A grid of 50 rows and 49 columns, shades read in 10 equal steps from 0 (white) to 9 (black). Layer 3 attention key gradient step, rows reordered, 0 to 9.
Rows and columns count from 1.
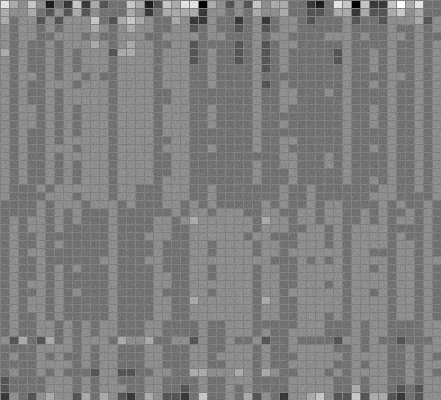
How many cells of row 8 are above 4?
27
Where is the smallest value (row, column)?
1, 45
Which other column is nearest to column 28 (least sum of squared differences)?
18
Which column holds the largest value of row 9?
30
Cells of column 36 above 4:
29
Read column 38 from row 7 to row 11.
6 6 5 5 5
